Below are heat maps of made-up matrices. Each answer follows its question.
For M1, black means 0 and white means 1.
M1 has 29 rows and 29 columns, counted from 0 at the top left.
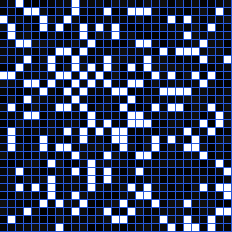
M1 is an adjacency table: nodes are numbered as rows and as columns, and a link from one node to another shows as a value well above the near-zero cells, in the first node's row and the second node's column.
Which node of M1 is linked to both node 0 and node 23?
node 2
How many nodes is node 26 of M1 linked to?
6
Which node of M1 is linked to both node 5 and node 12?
node 3
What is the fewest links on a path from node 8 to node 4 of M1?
3
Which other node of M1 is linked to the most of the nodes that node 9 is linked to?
node 13
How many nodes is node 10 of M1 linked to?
9
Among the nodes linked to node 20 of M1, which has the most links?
node 11
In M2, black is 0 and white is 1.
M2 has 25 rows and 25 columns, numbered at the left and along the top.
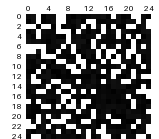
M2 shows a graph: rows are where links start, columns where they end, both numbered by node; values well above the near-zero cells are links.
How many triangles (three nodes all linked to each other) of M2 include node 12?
3
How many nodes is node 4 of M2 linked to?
6
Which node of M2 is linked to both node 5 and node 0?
node 21
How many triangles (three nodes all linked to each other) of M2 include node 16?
2
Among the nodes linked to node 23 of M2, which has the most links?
node 6
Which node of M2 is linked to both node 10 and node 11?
node 9
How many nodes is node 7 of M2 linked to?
10
